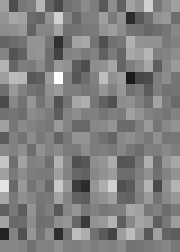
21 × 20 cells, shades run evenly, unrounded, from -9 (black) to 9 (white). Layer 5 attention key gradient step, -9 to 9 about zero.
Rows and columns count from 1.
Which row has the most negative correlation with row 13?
18
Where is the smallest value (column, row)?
15, 7
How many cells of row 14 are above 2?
6
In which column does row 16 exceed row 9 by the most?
1
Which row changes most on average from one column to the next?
16
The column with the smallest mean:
10
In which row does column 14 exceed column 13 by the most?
20
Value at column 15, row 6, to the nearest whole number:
0
